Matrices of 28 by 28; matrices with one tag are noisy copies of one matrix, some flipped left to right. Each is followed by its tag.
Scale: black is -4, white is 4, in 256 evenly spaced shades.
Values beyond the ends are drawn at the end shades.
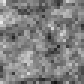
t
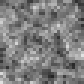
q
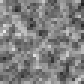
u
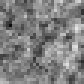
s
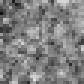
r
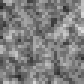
u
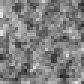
u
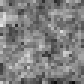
t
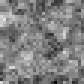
t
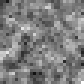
q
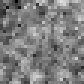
r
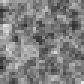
s
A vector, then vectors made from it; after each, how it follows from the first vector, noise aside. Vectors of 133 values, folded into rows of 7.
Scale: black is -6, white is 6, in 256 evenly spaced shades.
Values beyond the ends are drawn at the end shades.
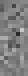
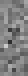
reversed.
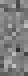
wrapped around, negated.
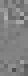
reversed, partly zeroed.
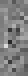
reversed.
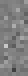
reversed, partly zeroed.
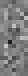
reversed.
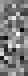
negated, scaled up.
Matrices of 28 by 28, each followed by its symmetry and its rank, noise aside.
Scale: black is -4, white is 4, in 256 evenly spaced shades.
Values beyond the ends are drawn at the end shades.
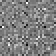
symmetric, rank six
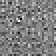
antisymmetric, rank six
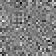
antisymmetric, rank six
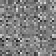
antisymmetric, rank four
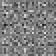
no symmetry, rank four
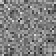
symmetric, rank six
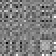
symmetric, rank three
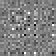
symmetric, rank three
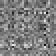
no symmetry, rank four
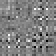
symmetric, rank three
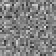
no symmetry, rank six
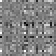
no symmetry, rank three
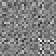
symmetric, rank four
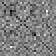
symmetric, rank four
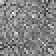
symmetric, rank six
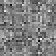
antisymmetric, rank four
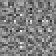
no symmetry, rank four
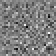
symmetric, rank six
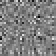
no symmetry, rank four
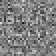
no symmetry, rank six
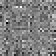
no symmetry, rank six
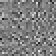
no symmetry, rank four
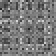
symmetric, rank three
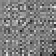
symmetric, rank four
